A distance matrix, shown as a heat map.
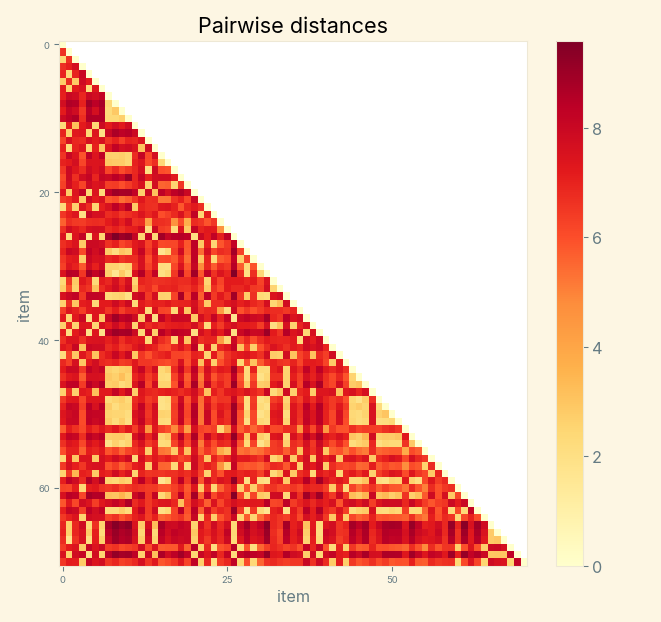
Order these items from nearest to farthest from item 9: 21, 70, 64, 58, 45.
45, 21, 64, 70, 58
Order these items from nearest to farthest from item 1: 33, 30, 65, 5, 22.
65, 33, 22, 5, 30
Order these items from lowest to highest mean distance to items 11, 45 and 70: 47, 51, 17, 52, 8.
51, 47, 8, 52, 17
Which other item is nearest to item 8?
31
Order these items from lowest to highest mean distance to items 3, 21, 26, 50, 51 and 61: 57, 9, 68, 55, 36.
9, 68, 55, 57, 36
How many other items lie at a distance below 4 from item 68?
10
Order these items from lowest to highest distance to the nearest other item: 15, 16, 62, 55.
15, 16, 55, 62
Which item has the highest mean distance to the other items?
18
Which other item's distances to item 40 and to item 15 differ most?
59
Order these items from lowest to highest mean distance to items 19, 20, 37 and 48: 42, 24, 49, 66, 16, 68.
66, 16, 24, 49, 42, 68
